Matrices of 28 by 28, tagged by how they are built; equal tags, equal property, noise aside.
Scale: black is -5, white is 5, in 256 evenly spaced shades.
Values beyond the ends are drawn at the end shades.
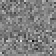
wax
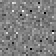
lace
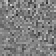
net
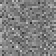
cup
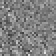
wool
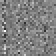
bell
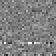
wax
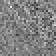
net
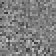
wool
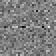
wax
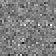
wax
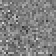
wool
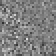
wool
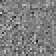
wool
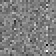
bell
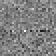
wax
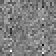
bell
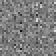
bell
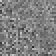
wool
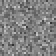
cup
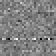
wax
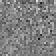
net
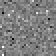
lace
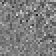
net
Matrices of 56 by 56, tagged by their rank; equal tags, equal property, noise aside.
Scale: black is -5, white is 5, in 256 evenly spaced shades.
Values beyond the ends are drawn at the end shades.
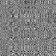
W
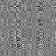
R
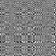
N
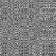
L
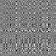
N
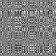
N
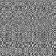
L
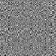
W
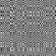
N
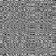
W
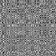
L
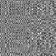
L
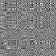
R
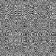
L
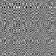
N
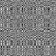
N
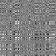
N
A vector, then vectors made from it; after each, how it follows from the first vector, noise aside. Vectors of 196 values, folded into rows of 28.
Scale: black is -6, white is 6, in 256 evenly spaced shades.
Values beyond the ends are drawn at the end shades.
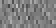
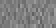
wrapped around, shrunk.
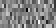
reversed, scaled up.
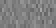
wrapped around, shrunk.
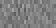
negated, shrunk.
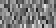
reversed, scaled up.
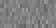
reversed, negated, shrunk.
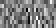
reversed, scaled up.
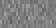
negated, shrunk.
